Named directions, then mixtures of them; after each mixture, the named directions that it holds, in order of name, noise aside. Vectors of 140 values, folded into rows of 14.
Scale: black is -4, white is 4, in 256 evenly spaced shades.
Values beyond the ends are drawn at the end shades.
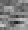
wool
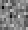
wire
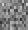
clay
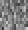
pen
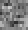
wire, wool.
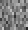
pen.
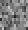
pen, wool.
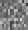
clay.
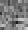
pen, wool.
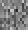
clay, wool.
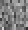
pen.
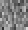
pen.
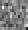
pen, wire.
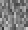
pen.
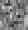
wire, wool.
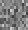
clay, wool.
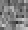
pen, wool.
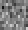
pen, wire.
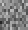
clay.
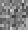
clay, wool.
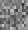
clay, wool.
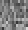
pen, wool.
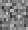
clay, wire.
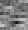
wool.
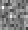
wire.
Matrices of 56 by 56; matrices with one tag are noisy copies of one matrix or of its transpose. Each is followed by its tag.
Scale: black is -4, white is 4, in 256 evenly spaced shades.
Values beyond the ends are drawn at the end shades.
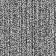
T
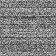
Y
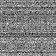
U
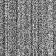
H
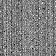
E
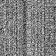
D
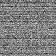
E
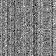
U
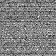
E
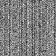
T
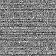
T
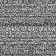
D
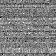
H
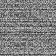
T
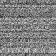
H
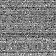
U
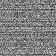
T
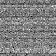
H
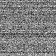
U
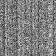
H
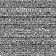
Y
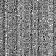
H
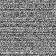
T
